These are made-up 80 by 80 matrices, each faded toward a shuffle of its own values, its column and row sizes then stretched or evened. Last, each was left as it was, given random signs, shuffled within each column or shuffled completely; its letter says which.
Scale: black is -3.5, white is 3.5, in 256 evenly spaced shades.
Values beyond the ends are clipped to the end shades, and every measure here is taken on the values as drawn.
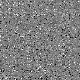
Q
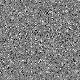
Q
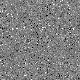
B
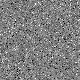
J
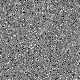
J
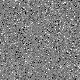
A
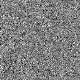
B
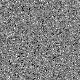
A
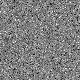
J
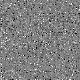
B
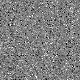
B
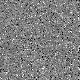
A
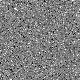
J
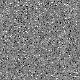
B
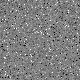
J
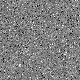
J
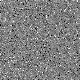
A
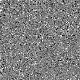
Q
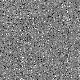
A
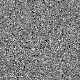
B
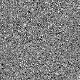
B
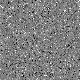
A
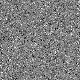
A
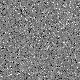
J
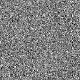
Q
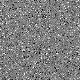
B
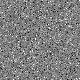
J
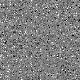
Q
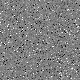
J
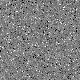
J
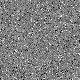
J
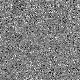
Q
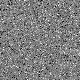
J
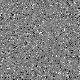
B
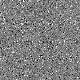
Q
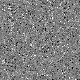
A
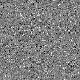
Q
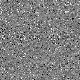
Q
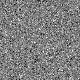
A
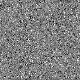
B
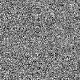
Q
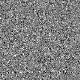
B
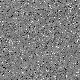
J
